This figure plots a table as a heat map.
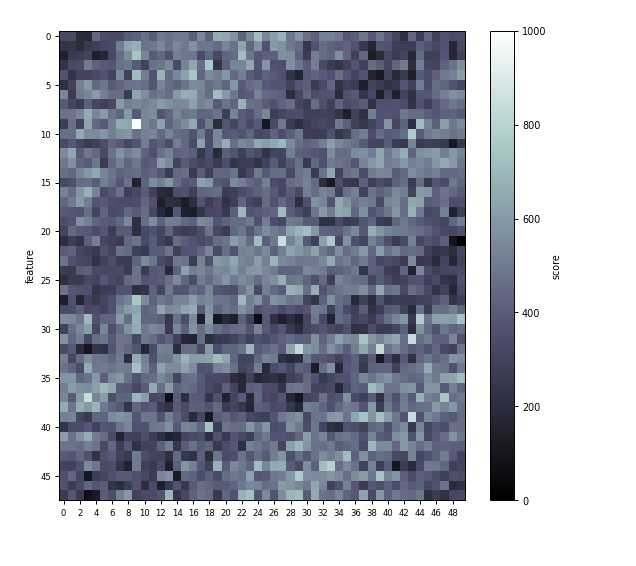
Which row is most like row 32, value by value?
45
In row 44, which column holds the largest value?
33
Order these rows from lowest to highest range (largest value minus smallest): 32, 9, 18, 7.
7, 18, 32, 9
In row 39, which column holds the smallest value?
18
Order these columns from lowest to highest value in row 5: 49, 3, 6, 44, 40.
40, 49, 6, 44, 3
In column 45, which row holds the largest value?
34
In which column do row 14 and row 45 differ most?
3
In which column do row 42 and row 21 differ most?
27
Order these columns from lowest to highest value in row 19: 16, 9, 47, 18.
9, 47, 16, 18
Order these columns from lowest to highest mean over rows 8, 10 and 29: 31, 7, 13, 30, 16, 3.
30, 31, 13, 16, 7, 3
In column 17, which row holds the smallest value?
29
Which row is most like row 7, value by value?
28
